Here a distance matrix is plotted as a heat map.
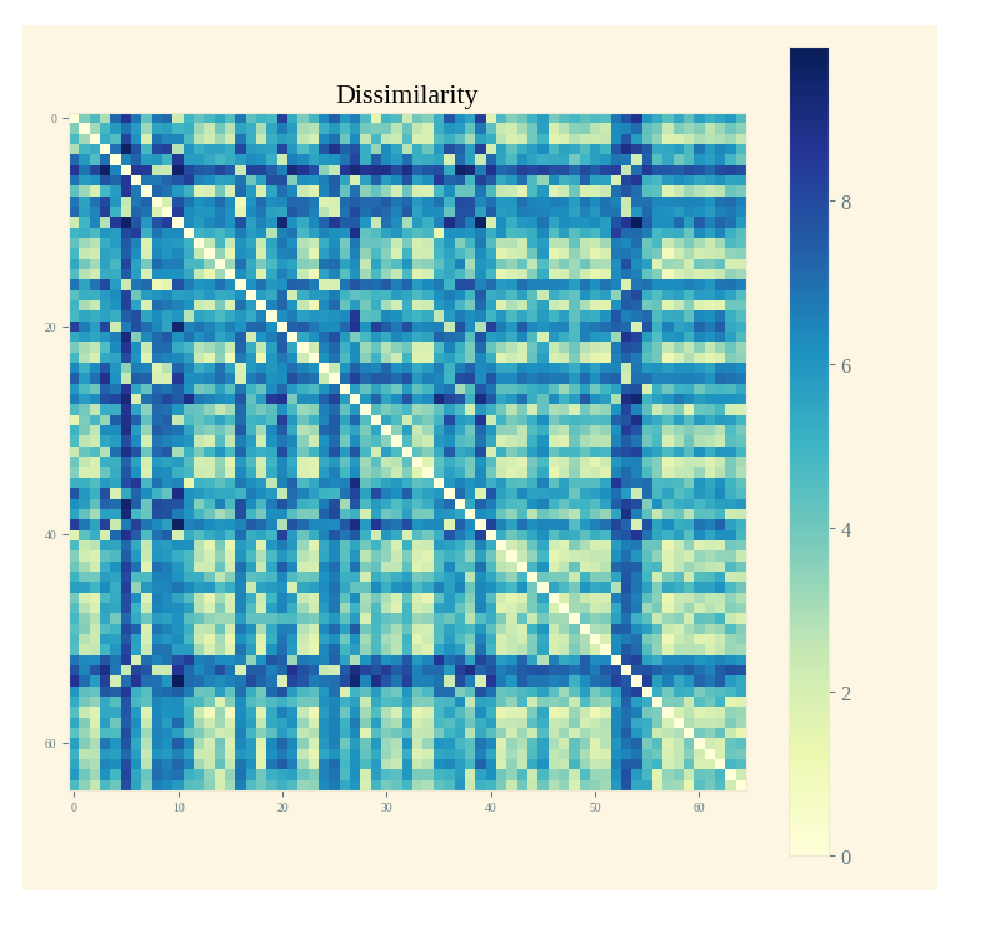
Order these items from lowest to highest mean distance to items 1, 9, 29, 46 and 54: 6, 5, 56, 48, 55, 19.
48, 56, 19, 55, 5, 6
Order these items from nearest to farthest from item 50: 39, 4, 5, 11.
11, 4, 39, 5
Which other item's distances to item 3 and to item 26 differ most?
55
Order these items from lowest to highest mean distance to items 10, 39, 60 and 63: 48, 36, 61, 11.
48, 61, 36, 11
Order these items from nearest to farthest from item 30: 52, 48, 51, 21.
51, 48, 21, 52
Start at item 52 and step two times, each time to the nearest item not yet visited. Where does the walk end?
27
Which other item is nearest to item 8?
16
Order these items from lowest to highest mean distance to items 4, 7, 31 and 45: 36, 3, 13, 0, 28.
13, 28, 36, 0, 3
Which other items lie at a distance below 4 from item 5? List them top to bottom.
8, 9, 16, 24, 25, 53
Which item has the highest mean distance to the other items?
5
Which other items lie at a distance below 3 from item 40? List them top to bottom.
0, 3, 10, 29, 32
